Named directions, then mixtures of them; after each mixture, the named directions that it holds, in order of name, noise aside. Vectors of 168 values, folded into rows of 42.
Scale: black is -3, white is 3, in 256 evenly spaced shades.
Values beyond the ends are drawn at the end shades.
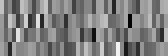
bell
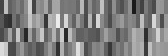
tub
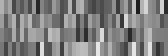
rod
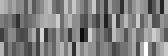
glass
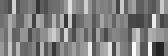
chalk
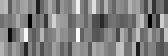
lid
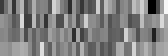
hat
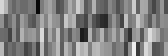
glass, lid, rod.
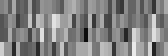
chalk, glass, tub.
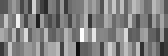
bell, glass, tub.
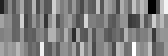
chalk, hat.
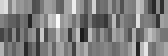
glass, lid.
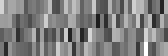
glass, tub.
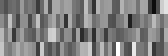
bell, chalk, hat.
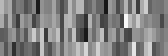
glass, rod.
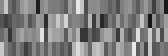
lid, rod, tub.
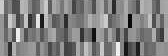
bell.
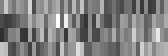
glass, tub.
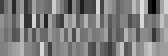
hat.
